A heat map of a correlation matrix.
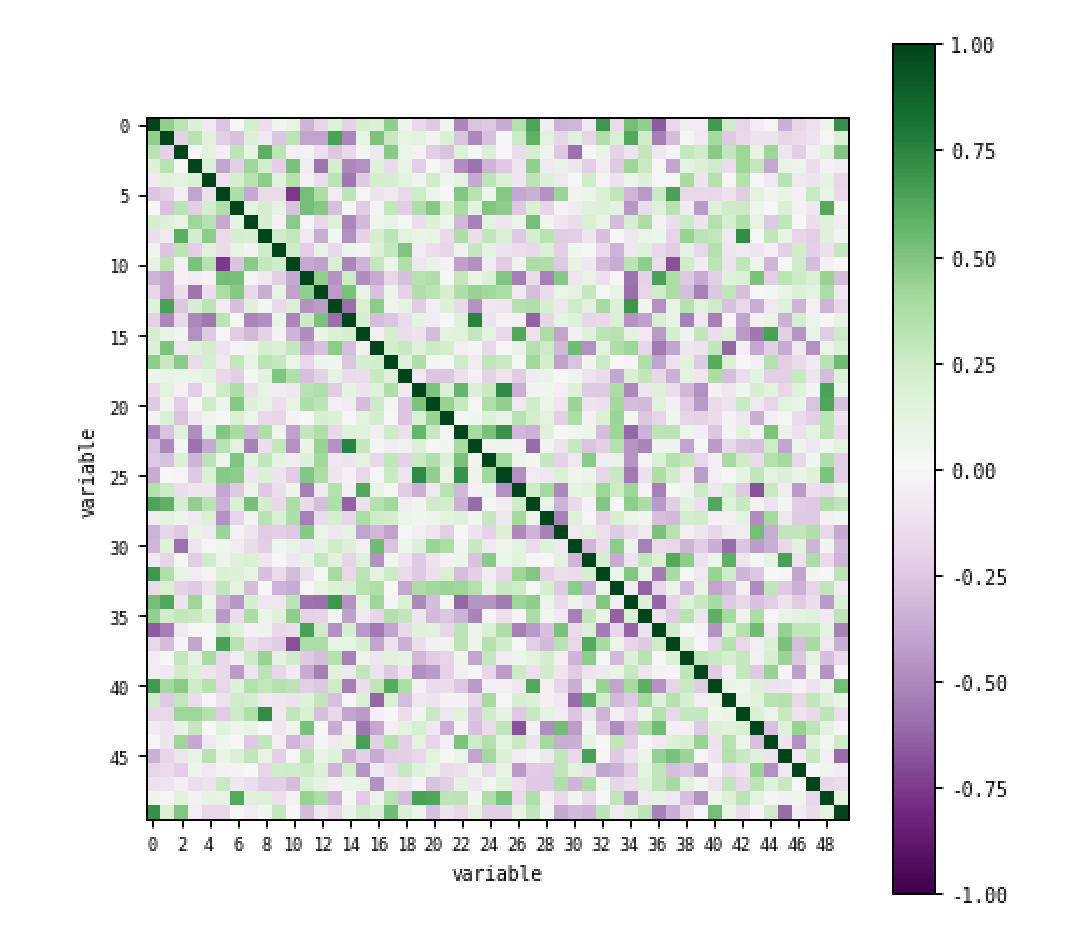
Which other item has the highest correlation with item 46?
43
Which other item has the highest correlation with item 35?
40
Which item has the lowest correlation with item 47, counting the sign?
16
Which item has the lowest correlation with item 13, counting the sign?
14
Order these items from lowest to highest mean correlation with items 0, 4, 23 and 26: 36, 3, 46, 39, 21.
36, 46, 3, 39, 21
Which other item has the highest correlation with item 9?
18
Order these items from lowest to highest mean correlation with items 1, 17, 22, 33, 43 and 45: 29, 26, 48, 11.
26, 29, 11, 48
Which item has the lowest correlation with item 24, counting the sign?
34
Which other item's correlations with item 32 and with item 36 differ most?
0
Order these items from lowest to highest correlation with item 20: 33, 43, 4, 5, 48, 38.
38, 43, 5, 4, 33, 48
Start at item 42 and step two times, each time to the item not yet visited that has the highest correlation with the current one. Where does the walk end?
2
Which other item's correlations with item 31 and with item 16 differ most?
41
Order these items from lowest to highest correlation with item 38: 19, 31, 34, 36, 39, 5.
19, 5, 36, 34, 39, 31
